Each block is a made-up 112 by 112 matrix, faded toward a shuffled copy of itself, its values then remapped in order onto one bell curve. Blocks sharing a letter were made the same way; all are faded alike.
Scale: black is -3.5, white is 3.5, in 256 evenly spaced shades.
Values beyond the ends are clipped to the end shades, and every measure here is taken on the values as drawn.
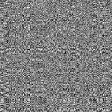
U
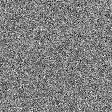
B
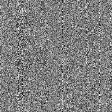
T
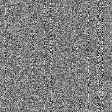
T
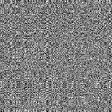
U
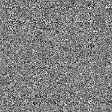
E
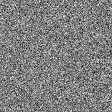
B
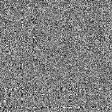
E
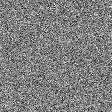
B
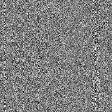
T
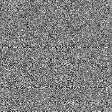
E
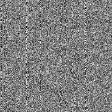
T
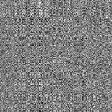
U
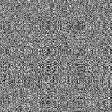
U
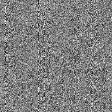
T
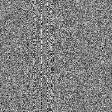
T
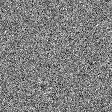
B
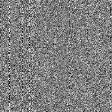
T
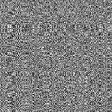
U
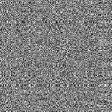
U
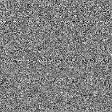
E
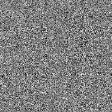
E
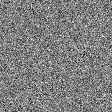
B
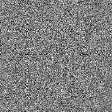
E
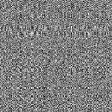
U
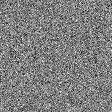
B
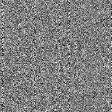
T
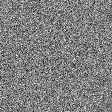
B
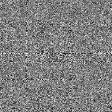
E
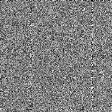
E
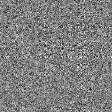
E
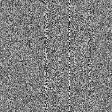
T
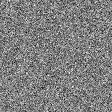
B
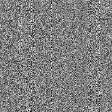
T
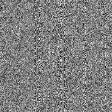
T
